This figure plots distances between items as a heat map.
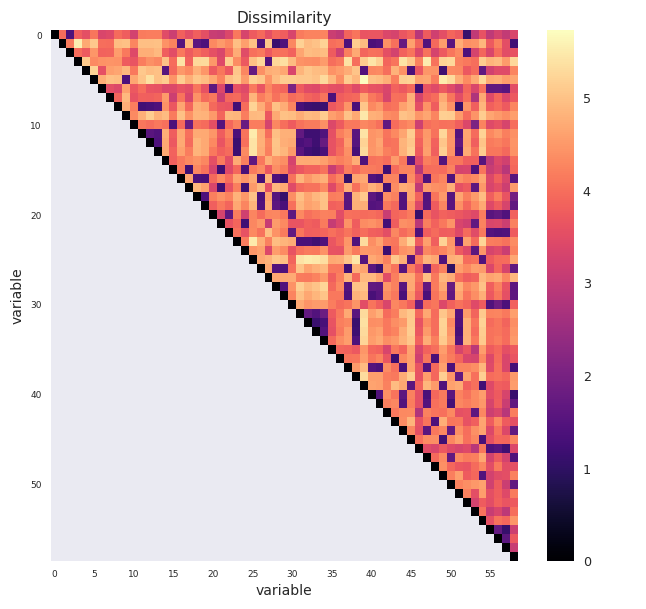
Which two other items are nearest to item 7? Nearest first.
35, 53
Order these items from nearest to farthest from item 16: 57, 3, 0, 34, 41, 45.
41, 57, 0, 45, 34, 3
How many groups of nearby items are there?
10
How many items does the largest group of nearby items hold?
14
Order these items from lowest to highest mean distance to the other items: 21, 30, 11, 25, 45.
21, 30, 11, 45, 25
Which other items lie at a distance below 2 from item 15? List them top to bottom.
10, 17, 21, 24, 42, 53
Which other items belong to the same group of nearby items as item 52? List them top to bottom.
0, 2
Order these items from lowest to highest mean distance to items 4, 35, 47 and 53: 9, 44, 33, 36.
44, 36, 33, 9
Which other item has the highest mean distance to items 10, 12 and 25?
5
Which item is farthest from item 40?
3
